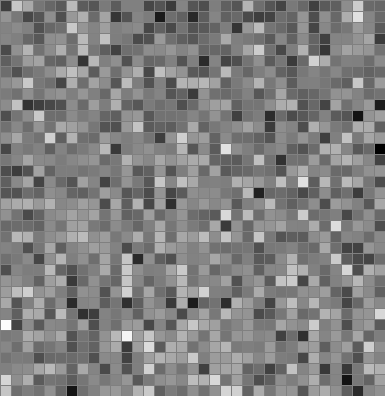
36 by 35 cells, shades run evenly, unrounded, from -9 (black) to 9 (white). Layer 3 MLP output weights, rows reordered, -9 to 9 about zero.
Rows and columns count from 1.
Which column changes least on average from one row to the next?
9
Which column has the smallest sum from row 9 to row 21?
35
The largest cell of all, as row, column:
30, 1
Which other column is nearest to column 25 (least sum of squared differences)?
11
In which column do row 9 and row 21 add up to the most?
31
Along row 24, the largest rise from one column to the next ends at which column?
14
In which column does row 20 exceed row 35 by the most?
21
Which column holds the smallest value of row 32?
12
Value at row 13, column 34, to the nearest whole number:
3
